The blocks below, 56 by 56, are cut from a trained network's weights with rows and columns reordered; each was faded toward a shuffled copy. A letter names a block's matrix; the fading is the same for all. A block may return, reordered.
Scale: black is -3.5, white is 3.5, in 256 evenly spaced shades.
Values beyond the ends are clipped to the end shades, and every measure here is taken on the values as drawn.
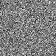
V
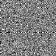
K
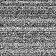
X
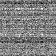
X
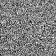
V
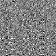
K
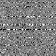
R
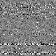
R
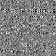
R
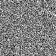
V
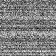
X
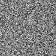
V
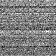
X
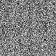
V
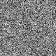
V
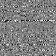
R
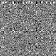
K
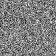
V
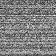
X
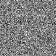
V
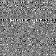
R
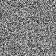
V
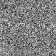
V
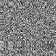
K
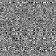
R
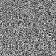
K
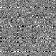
R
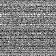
X
